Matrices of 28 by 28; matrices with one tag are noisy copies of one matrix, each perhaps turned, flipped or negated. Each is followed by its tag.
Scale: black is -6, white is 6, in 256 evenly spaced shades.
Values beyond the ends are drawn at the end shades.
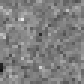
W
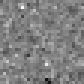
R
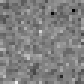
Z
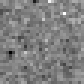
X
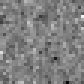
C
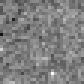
X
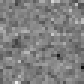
C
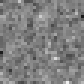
C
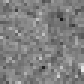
W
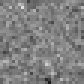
R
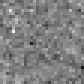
Z
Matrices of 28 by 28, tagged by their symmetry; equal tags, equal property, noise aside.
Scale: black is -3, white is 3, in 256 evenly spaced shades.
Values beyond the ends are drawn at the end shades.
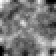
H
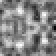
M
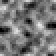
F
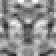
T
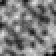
H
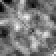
H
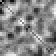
H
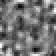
F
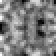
M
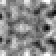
M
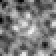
H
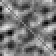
F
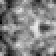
M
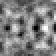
M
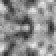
M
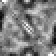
F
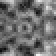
M
